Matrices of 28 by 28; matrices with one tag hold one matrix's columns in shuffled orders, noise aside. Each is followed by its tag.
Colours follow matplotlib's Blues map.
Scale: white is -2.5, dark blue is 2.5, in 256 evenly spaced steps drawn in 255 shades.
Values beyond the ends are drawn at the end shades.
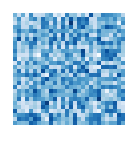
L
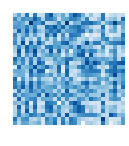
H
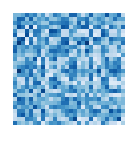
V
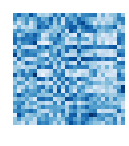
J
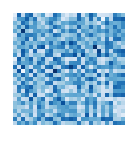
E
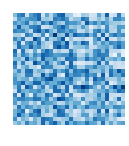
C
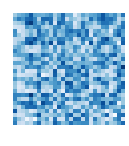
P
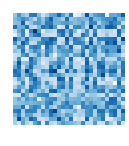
V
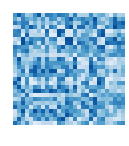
V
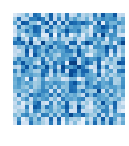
H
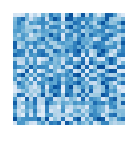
E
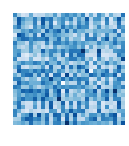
L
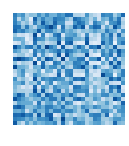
J
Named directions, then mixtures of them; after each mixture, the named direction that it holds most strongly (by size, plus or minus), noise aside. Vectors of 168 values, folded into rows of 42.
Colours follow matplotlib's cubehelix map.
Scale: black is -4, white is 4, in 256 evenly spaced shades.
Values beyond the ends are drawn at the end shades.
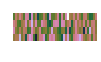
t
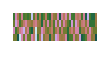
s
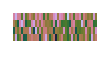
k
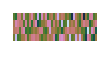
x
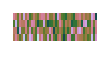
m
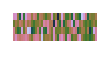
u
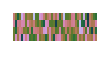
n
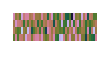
u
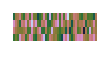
t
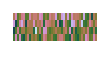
k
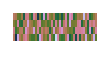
x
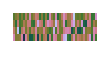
m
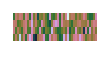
t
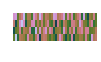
k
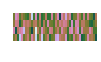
s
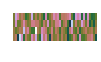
s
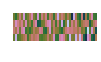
x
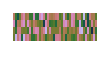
n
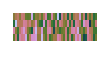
s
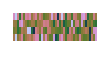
u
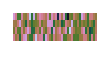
t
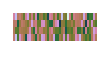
t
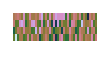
k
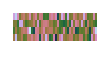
k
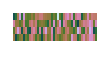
u
